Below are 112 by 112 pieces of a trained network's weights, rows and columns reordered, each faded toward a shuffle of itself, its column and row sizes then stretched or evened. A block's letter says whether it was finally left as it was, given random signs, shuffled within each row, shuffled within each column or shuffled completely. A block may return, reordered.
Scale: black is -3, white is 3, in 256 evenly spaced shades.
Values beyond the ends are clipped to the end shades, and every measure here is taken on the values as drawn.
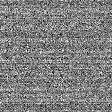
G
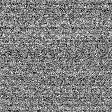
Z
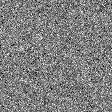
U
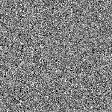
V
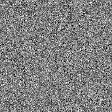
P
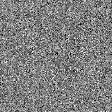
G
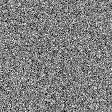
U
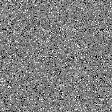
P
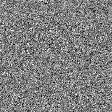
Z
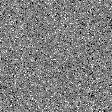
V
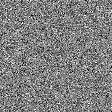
Z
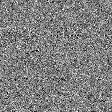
Z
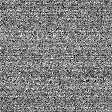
Z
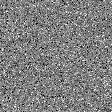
U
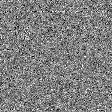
Z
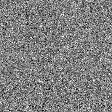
Z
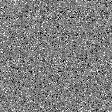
Z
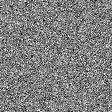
U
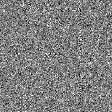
G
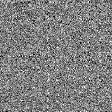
G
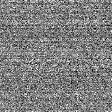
G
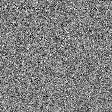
Z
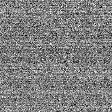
G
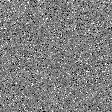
U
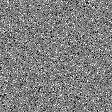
U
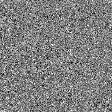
P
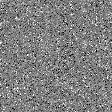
V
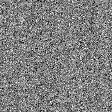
V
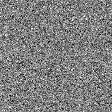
Z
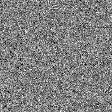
P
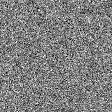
U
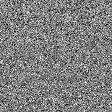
Z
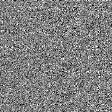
P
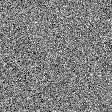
U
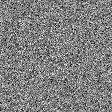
U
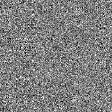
G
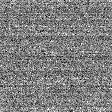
Z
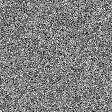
U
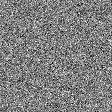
U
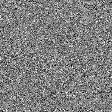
Z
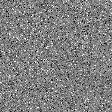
V
